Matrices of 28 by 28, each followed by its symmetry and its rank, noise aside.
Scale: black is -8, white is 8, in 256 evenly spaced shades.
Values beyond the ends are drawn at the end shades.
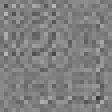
symmetric, rank three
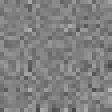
no symmetry, rank six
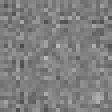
symmetric, rank six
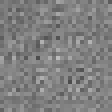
symmetric, rank six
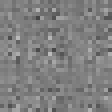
antisymmetric, rank four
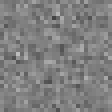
antisymmetric, rank six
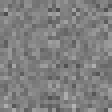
no symmetry, rank four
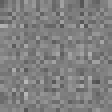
no symmetry, rank four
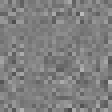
no symmetry, rank three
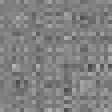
symmetric, rank three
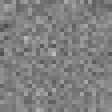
no symmetry, rank six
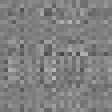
no symmetry, rank three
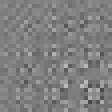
symmetric, rank three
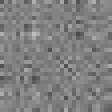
symmetric, rank four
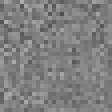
antisymmetric, rank six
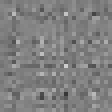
no symmetry, rank three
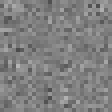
no symmetry, rank six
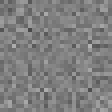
symmetric, rank four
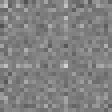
symmetric, rank four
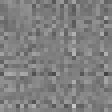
antisymmetric, rank four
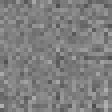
no symmetry, rank six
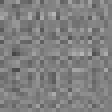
no symmetry, rank three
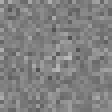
symmetric, rank six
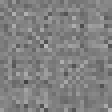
symmetric, rank six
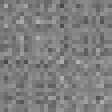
symmetric, rank four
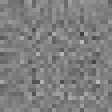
no symmetry, rank four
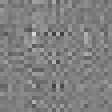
no symmetry, rank four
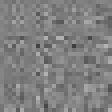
no symmetry, rank four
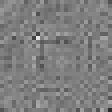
symmetric, rank four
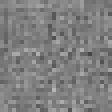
antisymmetric, rank six
